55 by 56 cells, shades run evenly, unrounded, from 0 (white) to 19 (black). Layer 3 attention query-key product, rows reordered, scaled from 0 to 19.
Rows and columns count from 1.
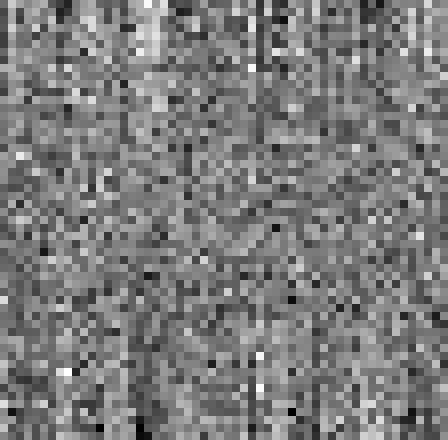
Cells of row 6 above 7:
45
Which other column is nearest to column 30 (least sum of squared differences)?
34
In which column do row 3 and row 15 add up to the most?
36
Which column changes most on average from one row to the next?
37
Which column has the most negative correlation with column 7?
16
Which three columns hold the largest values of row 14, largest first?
9, 26, 53
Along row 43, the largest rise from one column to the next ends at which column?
17
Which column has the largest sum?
4
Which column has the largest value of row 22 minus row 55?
8
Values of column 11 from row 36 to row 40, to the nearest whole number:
8 10 13 12 10
